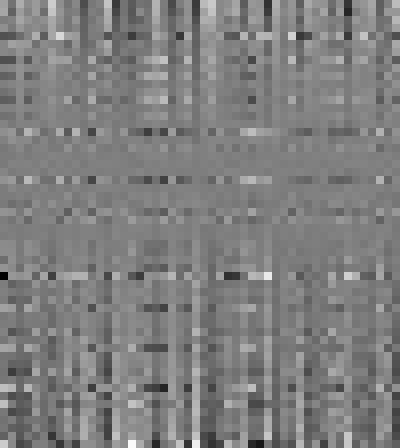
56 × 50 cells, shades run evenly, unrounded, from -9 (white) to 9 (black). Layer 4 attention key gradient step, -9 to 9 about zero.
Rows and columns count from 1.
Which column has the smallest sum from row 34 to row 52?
25
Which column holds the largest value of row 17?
19
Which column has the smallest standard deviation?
36
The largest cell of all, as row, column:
35, 1
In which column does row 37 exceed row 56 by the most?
17
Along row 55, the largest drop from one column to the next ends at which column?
15
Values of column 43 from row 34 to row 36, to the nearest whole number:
1 1 0
